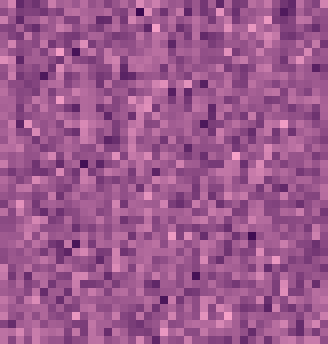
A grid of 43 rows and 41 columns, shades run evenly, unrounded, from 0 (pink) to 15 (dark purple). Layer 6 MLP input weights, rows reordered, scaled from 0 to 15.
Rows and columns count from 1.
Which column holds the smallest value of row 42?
21
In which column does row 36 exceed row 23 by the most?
20
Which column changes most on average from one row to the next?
10
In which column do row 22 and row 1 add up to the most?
5
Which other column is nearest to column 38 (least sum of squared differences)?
2
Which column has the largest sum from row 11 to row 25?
27
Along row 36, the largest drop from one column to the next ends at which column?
36
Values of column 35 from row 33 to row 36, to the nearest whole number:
1 8 9 10
